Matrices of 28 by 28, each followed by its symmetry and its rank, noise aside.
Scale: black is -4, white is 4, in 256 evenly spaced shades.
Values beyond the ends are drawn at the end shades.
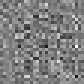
no symmetry, rank four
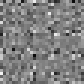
antisymmetric, rank four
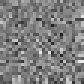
no symmetry, rank six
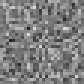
symmetric, rank five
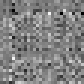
no symmetry, rank five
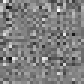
no symmetry, rank four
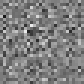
no symmetry, rank five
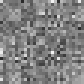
symmetric, rank four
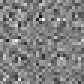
no symmetry, rank five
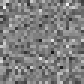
no symmetry, rank six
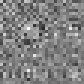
symmetric, rank four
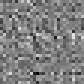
antisymmetric, rank four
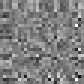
antisymmetric, rank four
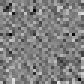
symmetric, rank five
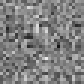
antisymmetric, rank six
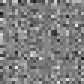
antisymmetric, rank four
